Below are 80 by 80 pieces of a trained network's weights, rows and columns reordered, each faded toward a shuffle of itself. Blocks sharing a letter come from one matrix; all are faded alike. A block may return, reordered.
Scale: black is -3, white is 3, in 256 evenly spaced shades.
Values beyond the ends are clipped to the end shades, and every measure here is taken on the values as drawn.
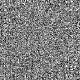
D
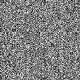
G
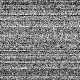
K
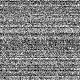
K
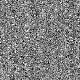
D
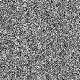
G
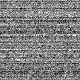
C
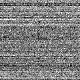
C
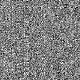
D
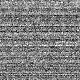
K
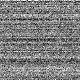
K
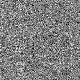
G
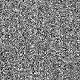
D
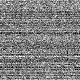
K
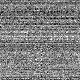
C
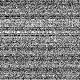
K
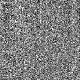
D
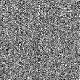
G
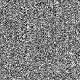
G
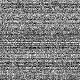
K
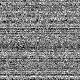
C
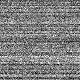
C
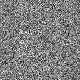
G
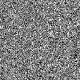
G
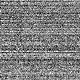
K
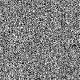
D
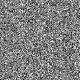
D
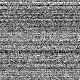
K
